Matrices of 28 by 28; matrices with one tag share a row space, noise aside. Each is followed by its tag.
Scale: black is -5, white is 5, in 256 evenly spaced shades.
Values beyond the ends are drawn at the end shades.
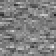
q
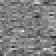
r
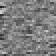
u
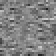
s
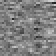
r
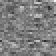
r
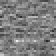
q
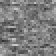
q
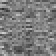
u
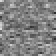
s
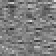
r
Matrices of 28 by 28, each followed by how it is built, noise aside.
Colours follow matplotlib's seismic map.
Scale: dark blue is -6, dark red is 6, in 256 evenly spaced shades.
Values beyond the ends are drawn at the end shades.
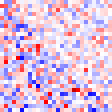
lower triangular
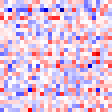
uneven rows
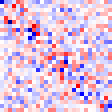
banded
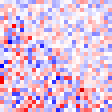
lower triangular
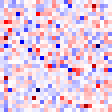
sparse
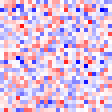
repeating rows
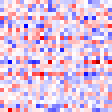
low rank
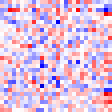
low rank
